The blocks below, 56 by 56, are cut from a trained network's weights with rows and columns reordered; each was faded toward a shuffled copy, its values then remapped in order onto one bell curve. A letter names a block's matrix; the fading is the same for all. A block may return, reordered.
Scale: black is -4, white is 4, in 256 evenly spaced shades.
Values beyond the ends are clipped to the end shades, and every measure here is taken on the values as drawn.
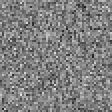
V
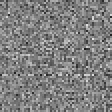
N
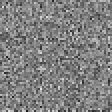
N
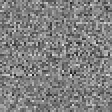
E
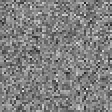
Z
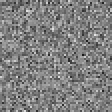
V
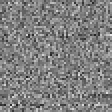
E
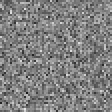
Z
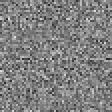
E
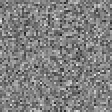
V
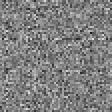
N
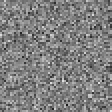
Z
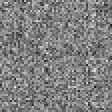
Z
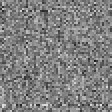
N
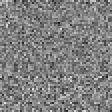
E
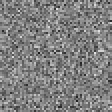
V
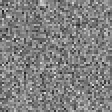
V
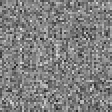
Z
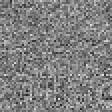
E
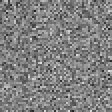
Z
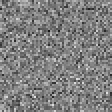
V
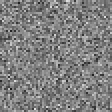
V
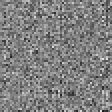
N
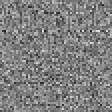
E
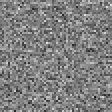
Z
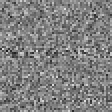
E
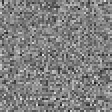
E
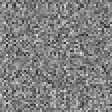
Z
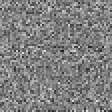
E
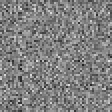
Z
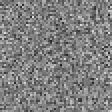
Z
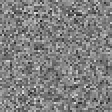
V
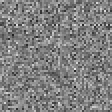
N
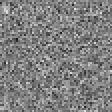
Z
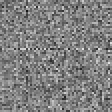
N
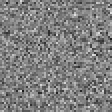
V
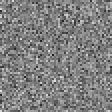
Z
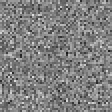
Z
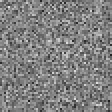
V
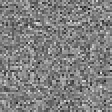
V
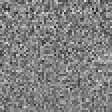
E
